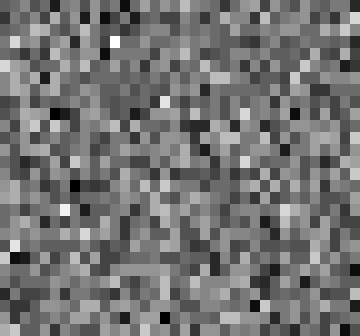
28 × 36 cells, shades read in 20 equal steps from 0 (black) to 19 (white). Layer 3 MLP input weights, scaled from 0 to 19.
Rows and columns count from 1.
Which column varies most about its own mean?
36
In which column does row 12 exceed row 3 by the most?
23
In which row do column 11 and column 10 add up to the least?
16
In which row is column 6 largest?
11
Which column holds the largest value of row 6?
1
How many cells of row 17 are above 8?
17
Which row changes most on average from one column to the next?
2
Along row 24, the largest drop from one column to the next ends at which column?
26
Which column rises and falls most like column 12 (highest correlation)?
7
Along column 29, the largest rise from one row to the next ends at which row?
18
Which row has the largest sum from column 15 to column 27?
12
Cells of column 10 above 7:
16
